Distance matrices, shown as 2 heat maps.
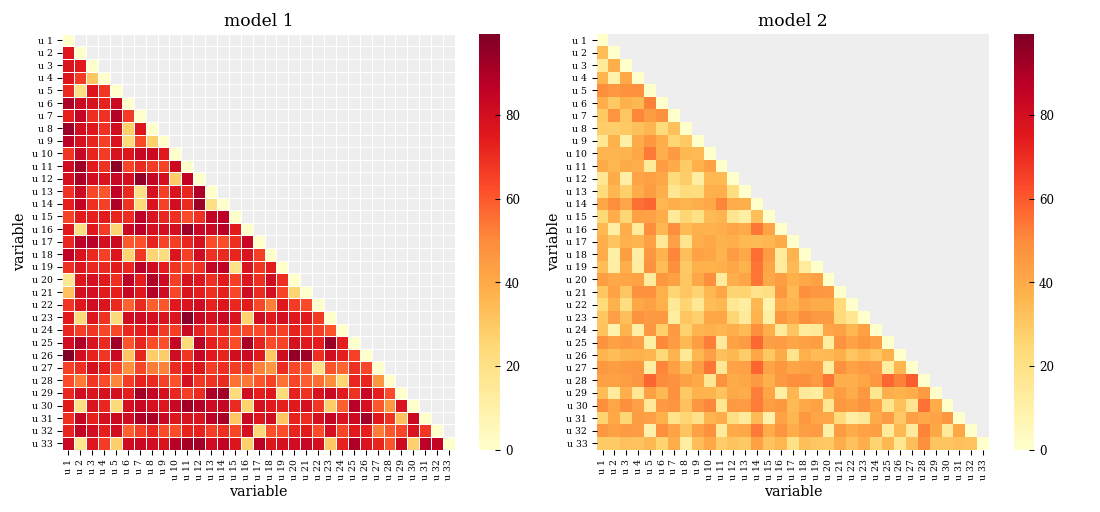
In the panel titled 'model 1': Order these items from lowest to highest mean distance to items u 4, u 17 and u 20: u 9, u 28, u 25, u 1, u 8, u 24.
u 1, u 28, u 24, u 9, u 25, u 8
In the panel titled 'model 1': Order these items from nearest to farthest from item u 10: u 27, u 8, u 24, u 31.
u 24, u 27, u 31, u 8
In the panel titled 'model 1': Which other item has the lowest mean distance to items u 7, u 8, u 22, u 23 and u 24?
u 27
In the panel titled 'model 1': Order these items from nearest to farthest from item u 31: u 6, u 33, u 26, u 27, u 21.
u 21, u 27, u 6, u 33, u 26
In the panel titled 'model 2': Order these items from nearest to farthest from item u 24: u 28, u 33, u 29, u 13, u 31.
u 29, u 33, u 13, u 31, u 28
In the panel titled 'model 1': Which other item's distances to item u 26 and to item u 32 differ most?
u 17
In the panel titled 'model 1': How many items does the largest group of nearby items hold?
6
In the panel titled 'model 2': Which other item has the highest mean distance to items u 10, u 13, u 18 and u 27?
u 14
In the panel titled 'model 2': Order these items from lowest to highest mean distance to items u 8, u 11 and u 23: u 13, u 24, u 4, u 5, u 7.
u 13, u 7, u 5, u 24, u 4
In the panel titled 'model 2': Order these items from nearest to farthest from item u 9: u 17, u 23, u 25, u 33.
u 23, u 33, u 17, u 25
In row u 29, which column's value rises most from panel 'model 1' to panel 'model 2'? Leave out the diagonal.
u 15
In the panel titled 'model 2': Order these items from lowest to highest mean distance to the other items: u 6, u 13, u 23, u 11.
u 13, u 11, u 23, u 6
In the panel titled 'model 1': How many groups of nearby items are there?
11
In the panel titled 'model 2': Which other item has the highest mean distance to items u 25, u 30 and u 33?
u 28
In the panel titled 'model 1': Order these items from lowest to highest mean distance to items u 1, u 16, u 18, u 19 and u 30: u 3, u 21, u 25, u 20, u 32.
u 20, u 21, u 32, u 3, u 25
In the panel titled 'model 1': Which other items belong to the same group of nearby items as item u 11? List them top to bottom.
u 25
